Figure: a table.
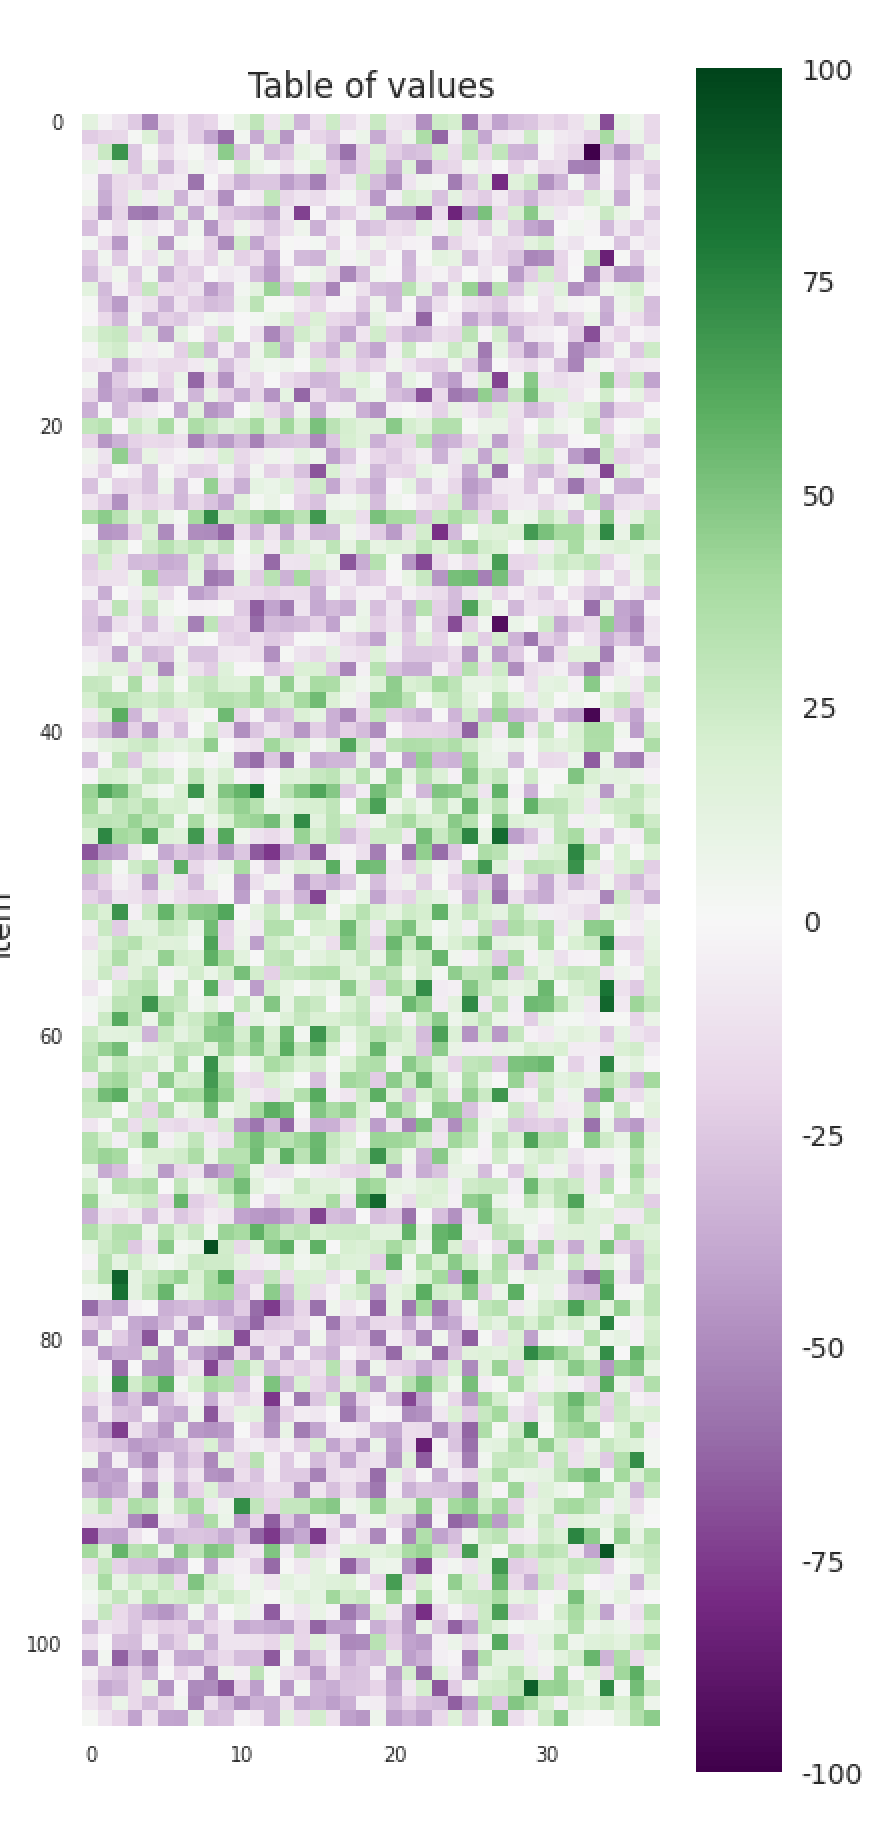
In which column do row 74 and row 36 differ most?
8
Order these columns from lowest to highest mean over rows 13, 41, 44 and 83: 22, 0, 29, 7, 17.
29, 22, 17, 0, 7
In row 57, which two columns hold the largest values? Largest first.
34, 22
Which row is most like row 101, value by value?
84
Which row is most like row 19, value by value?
7
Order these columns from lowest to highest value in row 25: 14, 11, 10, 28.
14, 28, 11, 10
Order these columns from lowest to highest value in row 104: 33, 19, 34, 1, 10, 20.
10, 20, 1, 19, 33, 34
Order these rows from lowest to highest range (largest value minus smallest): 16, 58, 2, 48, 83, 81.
16, 58, 83, 81, 48, 2
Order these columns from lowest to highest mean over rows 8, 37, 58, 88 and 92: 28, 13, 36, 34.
13, 28, 34, 36
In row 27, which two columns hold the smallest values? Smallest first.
23, 9
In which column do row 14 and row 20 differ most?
33
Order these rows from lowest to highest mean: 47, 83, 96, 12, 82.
12, 82, 96, 83, 47
